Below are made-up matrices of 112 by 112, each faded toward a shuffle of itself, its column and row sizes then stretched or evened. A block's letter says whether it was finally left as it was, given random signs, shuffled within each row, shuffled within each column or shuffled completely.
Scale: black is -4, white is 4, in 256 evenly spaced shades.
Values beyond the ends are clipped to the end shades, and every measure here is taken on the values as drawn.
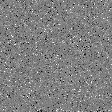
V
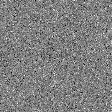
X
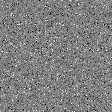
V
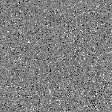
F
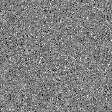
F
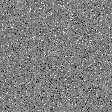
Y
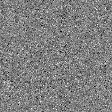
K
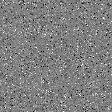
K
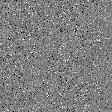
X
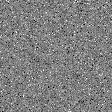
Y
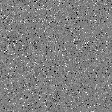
F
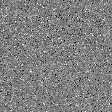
V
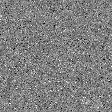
V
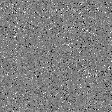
K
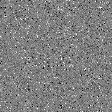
K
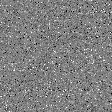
V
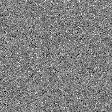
K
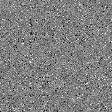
F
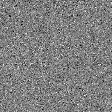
V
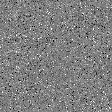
X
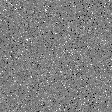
Y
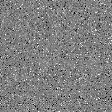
F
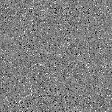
F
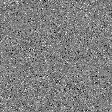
V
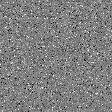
V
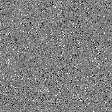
F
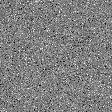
Y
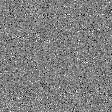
V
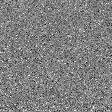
V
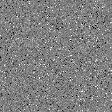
F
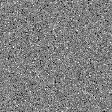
X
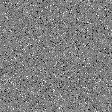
X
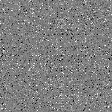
F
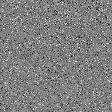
V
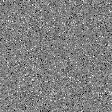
K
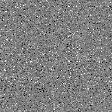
F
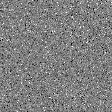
X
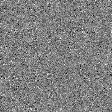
F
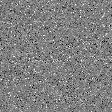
V
